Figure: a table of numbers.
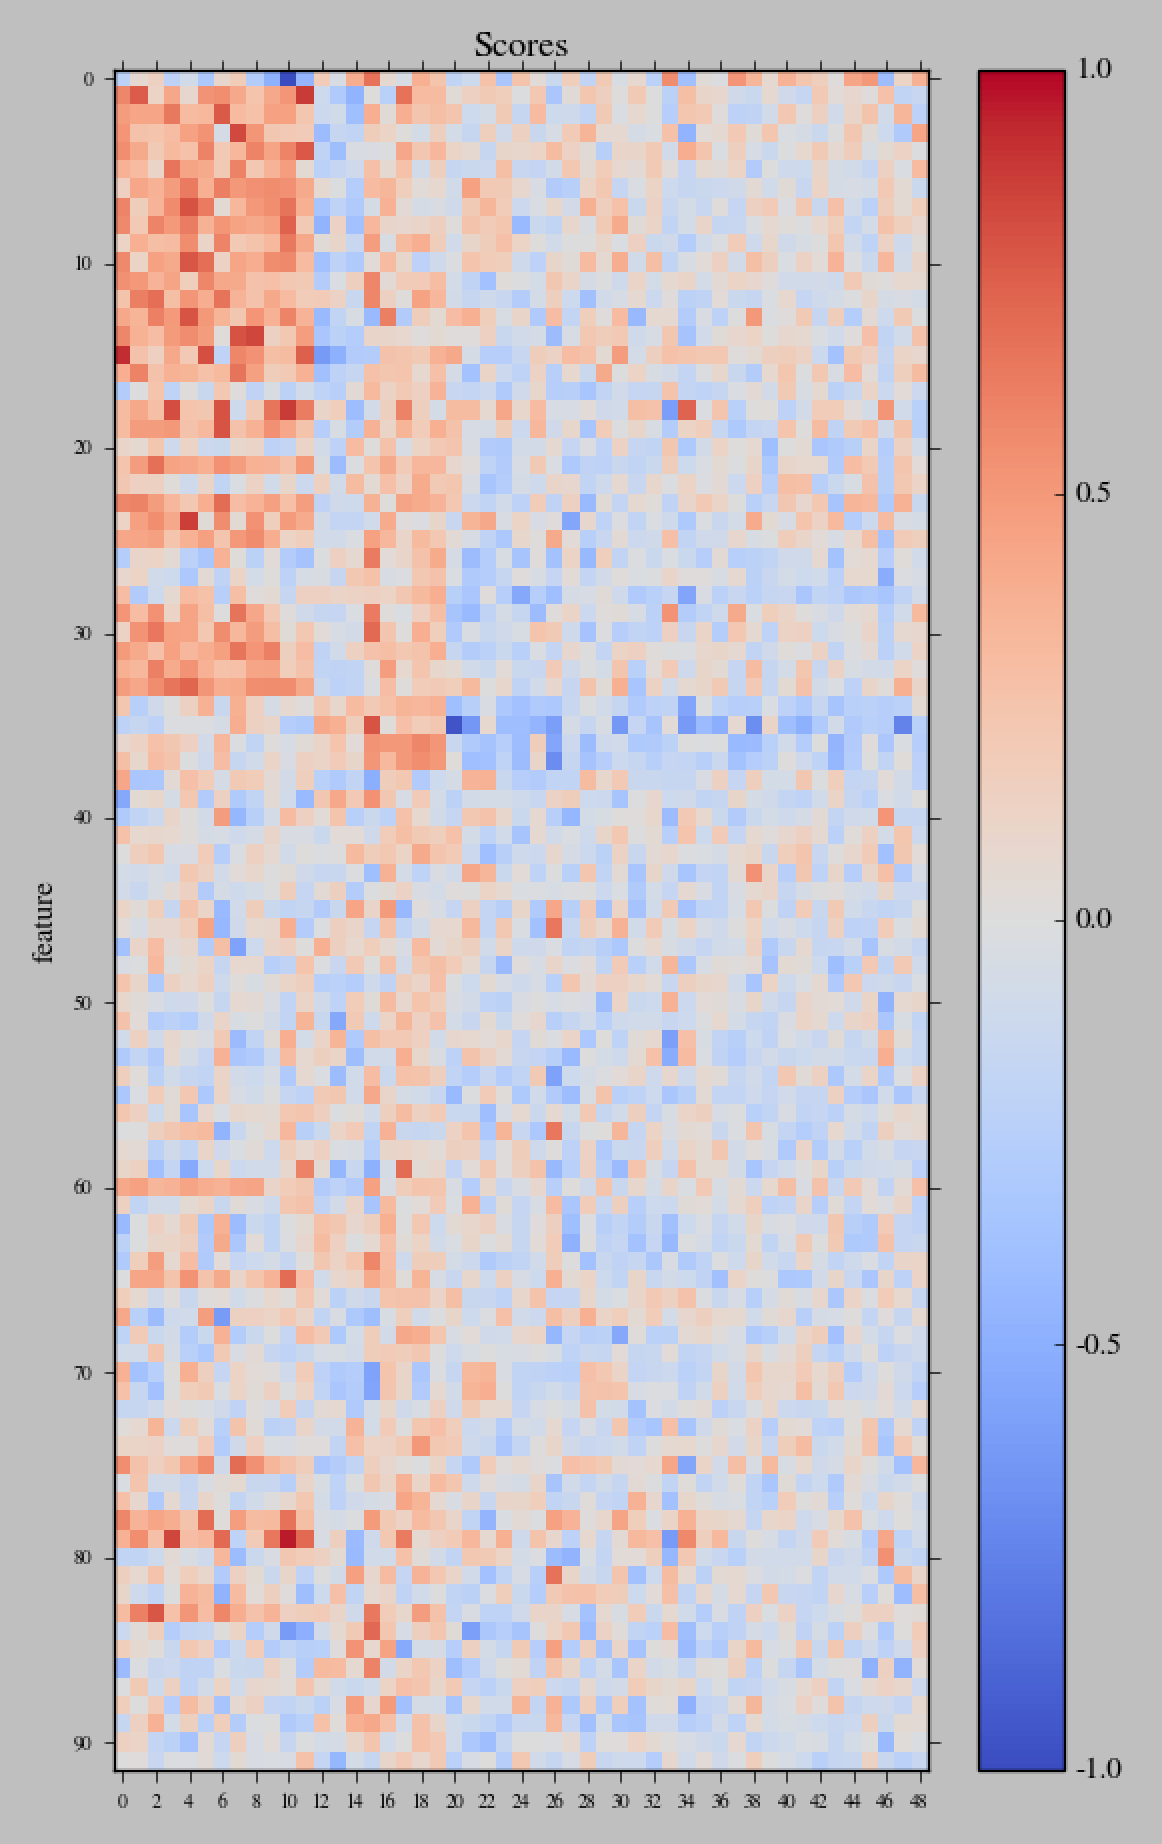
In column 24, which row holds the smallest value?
28
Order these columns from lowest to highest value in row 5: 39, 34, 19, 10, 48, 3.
34, 39, 19, 48, 10, 3
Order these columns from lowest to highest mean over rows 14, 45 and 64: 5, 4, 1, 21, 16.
21, 5, 1, 16, 4
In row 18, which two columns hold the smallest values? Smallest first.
33, 14
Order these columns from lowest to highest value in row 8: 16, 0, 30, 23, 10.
16, 23, 30, 0, 10
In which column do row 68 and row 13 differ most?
4
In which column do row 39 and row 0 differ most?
10
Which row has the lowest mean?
35
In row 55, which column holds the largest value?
15
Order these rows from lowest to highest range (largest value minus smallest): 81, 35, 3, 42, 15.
42, 81, 3, 15, 35
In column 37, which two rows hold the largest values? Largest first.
0, 29
